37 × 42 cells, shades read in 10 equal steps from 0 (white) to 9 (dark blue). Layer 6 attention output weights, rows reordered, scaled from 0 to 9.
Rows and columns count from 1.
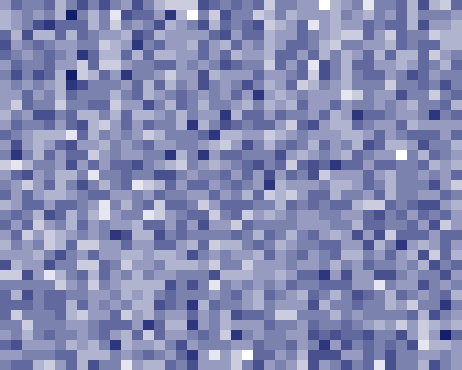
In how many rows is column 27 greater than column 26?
18
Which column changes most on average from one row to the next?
40
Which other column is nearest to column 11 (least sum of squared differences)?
38
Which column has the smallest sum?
9
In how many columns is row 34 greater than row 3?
21
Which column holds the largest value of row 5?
13
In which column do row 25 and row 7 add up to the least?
8
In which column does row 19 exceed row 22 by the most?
25
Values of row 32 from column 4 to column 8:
5 5 6 3 2
